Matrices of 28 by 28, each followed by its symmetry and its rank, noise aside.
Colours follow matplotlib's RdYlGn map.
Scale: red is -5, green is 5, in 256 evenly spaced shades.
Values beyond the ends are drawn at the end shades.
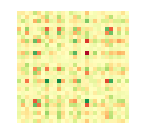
antisymmetric, rank two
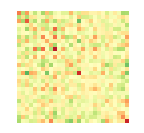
symmetric, rank three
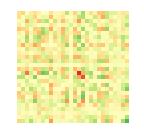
symmetric, rank three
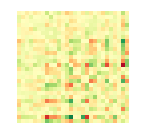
antisymmetric, rank two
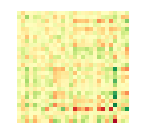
antisymmetric, rank two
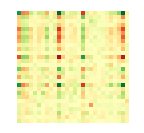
no symmetry, rank one
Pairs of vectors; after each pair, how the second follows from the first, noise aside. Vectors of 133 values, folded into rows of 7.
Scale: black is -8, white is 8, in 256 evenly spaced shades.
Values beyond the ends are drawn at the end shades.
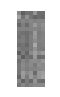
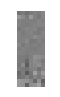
reversed, negated, partly zeroed.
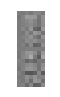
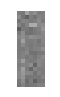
reversed, negated, partly zeroed.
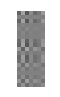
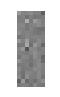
negated, partly zeroed.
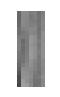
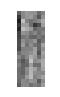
wrapped around, scaled up.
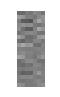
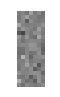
shuffled.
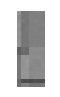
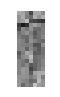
wrapped around, scaled up.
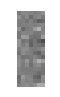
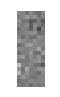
shuffled.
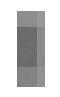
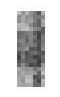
wrapped around, negated, scaled up.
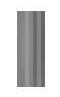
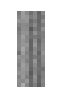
wrapped around.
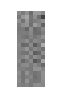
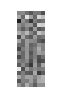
wrapped around, negated, scaled up.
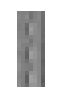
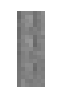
reversed, shrunk.
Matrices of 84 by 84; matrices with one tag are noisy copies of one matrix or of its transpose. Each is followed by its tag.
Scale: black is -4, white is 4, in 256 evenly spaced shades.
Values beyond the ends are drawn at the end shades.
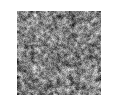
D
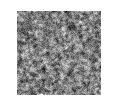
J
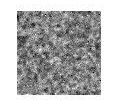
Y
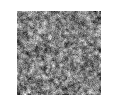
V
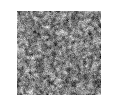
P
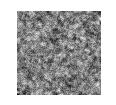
V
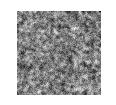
D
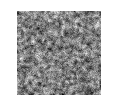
P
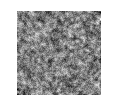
V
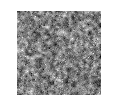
P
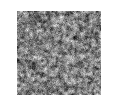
J
